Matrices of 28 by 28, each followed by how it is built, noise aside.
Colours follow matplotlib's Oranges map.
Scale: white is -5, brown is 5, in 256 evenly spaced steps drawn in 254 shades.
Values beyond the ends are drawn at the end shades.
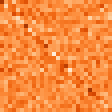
diagonal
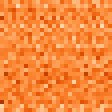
repeating columns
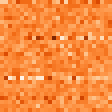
uneven rows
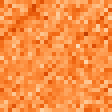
Hankel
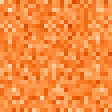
repeating columns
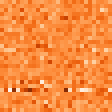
uneven rows
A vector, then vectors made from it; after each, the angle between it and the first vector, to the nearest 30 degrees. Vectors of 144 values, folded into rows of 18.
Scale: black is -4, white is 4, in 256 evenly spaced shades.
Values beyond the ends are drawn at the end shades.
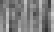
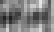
60 degrees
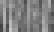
150 degrees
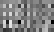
120 degrees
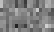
120 degrees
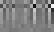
90 degrees
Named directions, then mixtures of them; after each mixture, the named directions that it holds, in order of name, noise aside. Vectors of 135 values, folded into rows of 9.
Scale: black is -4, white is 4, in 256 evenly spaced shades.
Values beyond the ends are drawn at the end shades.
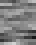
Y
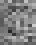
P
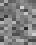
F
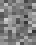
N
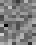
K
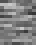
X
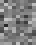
K, N.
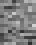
P, Y.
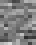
K, Y.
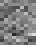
F, P.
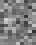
N.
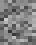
F, N, P.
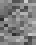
F, K, P.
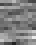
Y.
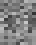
F, N.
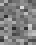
F.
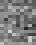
P.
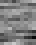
Y.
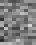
F, K, Y.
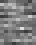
X.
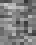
N, P, X.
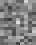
N, P.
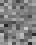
F, K.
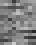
P, Y.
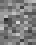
F, N, Y.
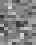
K, X.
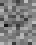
K.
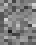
N, P.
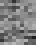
F, P, Y.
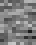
N, Y.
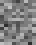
K.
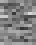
P, X.
